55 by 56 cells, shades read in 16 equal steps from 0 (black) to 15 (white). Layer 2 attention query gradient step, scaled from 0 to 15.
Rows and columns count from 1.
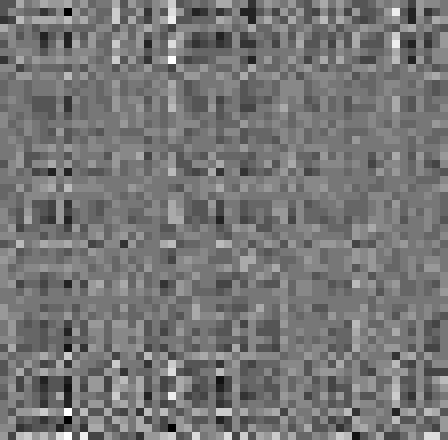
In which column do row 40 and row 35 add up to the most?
25
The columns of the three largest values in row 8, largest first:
22, 15, 50
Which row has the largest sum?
55
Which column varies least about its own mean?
20
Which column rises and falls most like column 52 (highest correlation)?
19
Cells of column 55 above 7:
14
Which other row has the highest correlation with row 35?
39
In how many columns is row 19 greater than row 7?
28
